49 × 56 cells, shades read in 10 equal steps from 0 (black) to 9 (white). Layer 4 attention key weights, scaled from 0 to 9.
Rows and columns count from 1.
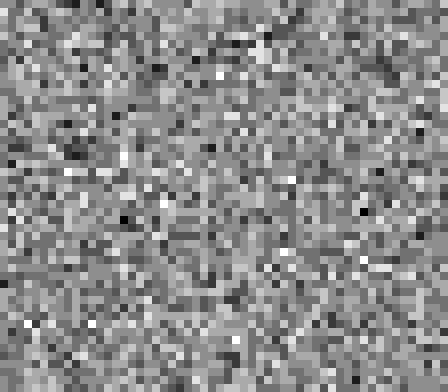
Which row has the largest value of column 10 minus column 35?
5
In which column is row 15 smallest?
15
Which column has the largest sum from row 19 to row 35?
26
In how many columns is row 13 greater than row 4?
22
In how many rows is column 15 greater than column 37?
22
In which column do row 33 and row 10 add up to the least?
50
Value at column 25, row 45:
7
